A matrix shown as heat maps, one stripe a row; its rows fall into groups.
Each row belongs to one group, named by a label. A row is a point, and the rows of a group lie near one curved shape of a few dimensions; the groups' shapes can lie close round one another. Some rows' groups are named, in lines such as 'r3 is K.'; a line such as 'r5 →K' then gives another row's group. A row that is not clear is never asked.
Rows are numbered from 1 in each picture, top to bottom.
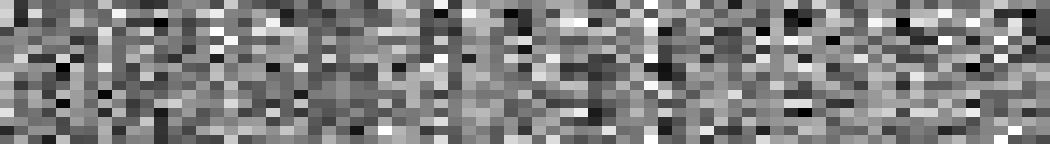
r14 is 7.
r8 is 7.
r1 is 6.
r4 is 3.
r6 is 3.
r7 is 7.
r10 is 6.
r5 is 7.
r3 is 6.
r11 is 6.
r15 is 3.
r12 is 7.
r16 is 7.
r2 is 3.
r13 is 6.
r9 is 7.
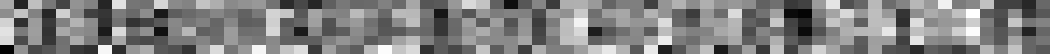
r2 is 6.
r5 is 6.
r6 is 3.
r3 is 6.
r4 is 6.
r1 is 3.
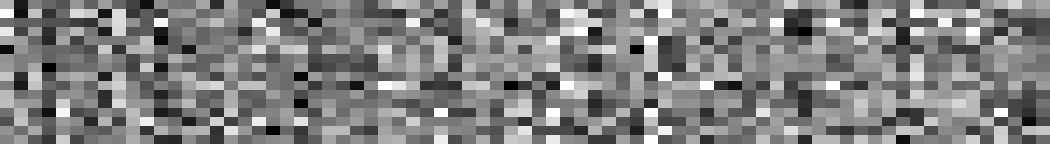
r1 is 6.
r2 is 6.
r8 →7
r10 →3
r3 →3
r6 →3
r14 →3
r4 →6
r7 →7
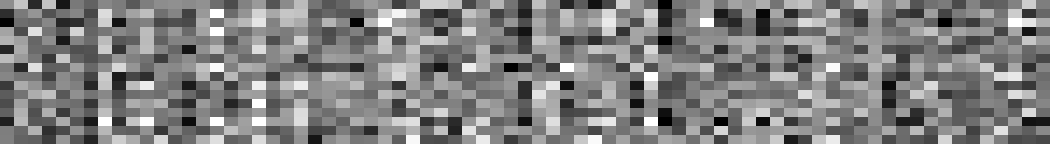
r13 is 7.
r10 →3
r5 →7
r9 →6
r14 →3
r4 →3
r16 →3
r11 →3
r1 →7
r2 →3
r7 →6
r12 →3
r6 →3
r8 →3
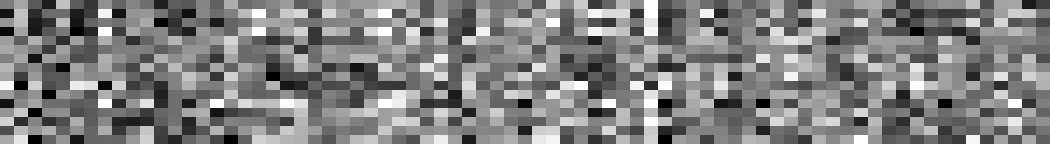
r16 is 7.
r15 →3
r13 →7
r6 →6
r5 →7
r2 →3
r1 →6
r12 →3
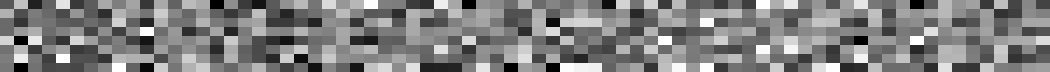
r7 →6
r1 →7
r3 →3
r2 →3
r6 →7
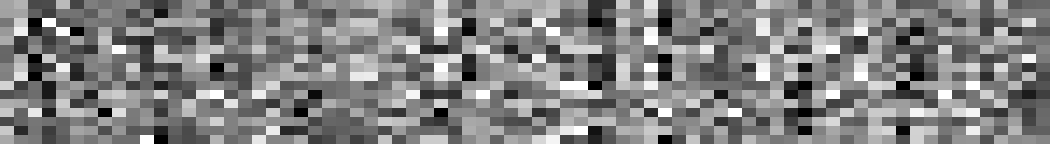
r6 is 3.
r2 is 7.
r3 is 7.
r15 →6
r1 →7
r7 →7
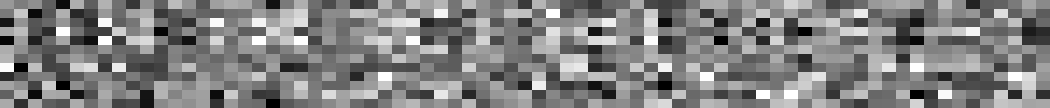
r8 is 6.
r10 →7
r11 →7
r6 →7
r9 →3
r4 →6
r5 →3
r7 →6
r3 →3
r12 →6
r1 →7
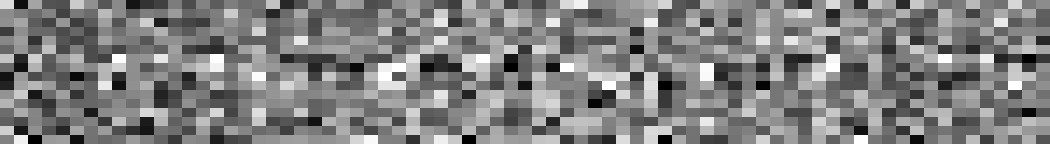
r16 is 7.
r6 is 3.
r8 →3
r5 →7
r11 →7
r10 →3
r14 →3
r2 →7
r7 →3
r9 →3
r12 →7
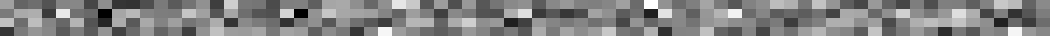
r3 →3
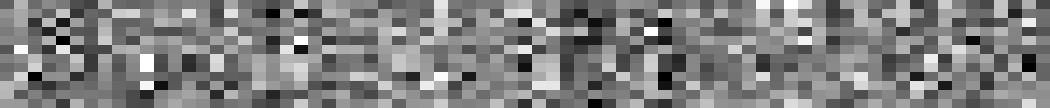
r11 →6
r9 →7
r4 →6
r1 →7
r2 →6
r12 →7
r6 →6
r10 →7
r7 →3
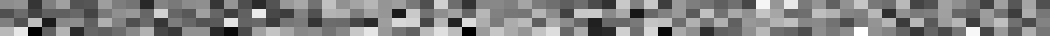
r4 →7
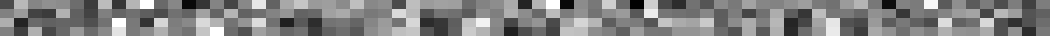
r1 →3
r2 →6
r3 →3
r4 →3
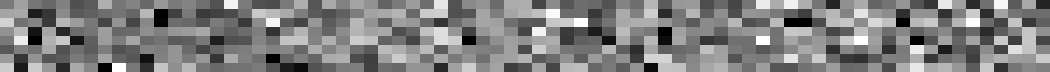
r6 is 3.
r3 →6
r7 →6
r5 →7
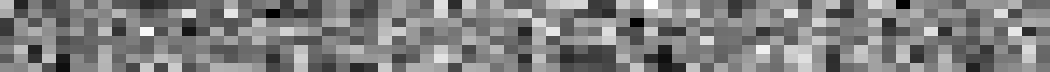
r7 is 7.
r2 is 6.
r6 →7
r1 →6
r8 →7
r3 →3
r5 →3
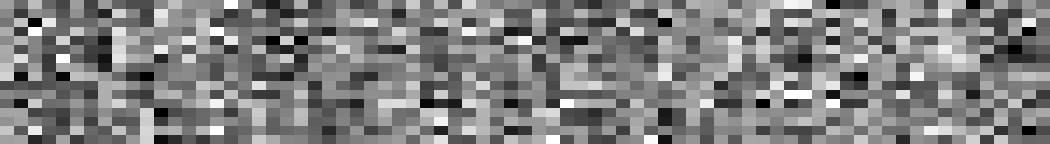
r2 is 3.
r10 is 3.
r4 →3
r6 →3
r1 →7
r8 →6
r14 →7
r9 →6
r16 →7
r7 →6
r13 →7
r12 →3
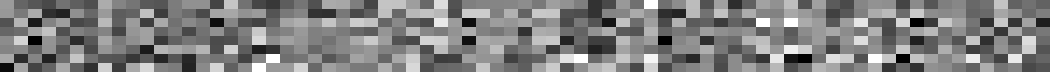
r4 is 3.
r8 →3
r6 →7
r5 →7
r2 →7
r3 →7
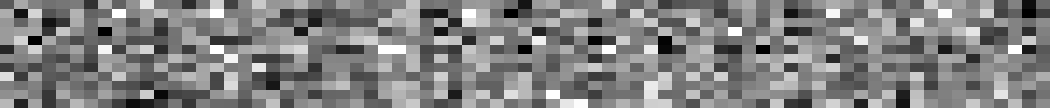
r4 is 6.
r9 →6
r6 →3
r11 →7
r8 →3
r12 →6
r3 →7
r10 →6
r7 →7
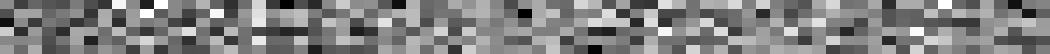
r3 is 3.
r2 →3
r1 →3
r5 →3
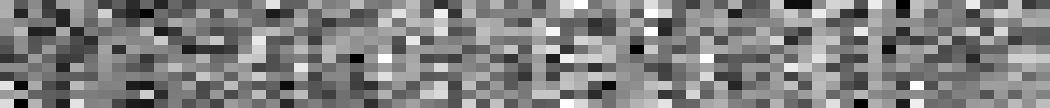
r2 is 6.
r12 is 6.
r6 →3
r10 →6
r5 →3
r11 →7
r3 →7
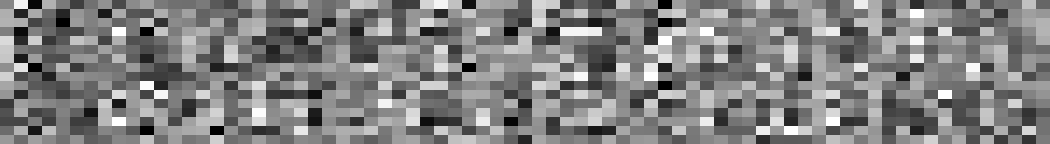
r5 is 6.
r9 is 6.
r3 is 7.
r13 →3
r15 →7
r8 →7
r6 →6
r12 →3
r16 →3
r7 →6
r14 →3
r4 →3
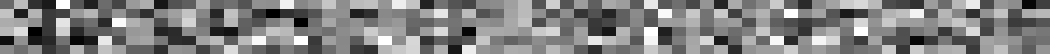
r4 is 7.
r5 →3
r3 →6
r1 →6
